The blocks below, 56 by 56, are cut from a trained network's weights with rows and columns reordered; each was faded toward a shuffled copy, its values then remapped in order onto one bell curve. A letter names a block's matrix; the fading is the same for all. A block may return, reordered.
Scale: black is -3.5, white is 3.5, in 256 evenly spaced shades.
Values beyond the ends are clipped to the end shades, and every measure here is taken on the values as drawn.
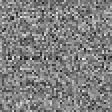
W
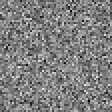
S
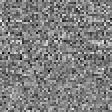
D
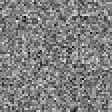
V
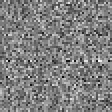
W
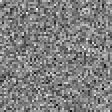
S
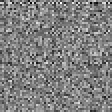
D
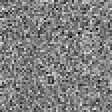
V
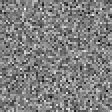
S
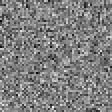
V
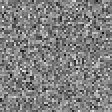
V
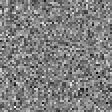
V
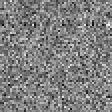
W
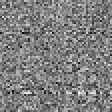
D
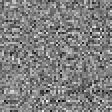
D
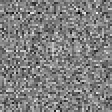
W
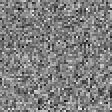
V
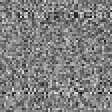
D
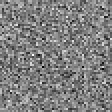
V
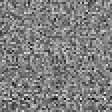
W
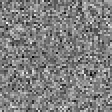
V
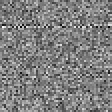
D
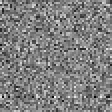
W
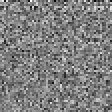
W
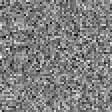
V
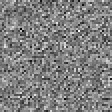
V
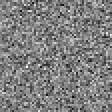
S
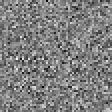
W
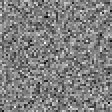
S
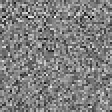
W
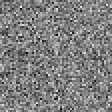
V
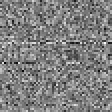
D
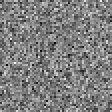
S
